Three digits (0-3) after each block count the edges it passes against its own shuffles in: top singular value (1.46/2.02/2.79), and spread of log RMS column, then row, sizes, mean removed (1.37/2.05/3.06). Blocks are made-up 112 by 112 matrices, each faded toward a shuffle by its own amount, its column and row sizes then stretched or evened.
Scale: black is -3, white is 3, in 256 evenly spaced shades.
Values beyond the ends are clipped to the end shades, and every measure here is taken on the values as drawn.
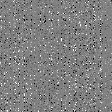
0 3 1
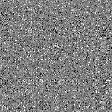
2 1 1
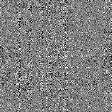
0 3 2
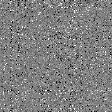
0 2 2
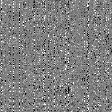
2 3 0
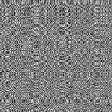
3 2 1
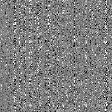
2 3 0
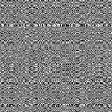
3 1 3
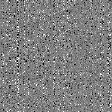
1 3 1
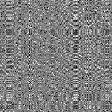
3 2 0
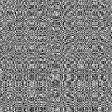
3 2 1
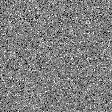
0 0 1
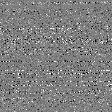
0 0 3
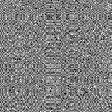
3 0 0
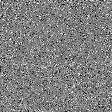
0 0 1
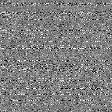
2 0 3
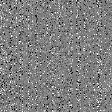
0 3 0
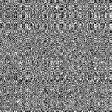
3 2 2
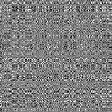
3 1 3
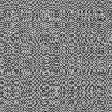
3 0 0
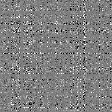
0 3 3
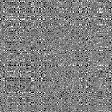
3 2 3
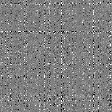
2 3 2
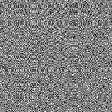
3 0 0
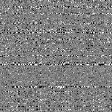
2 1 3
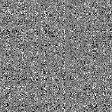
0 3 2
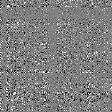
0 3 3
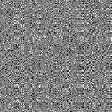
3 2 0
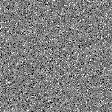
1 1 0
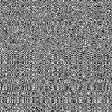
3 1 2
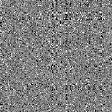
2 2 2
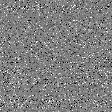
0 0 2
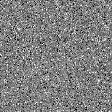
1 1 0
